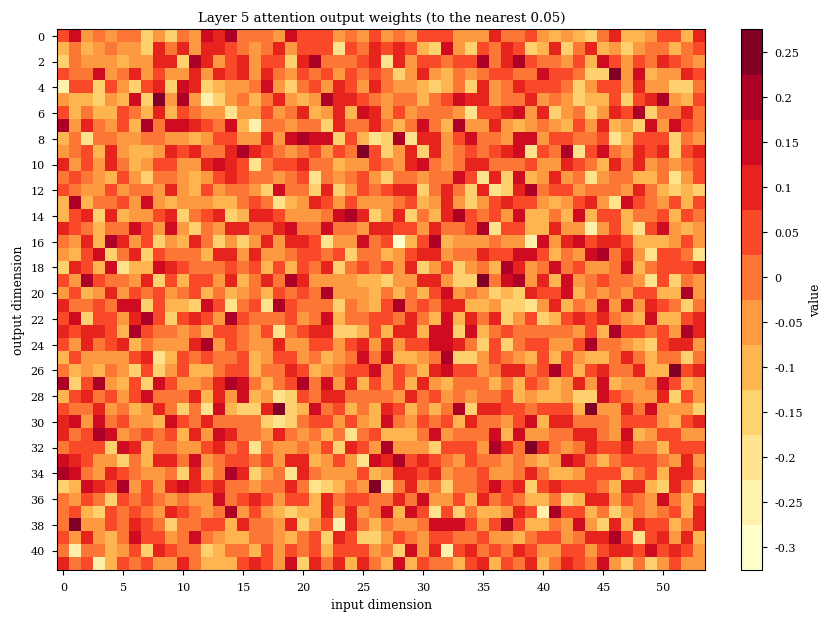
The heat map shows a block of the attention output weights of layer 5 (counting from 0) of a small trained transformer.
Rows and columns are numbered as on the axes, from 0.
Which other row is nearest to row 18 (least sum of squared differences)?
1
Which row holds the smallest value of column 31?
37
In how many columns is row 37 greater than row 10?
19
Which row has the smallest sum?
11
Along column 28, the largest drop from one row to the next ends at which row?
16
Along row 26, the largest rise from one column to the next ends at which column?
51
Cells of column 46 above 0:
17
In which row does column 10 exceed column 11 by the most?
5
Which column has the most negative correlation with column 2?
22
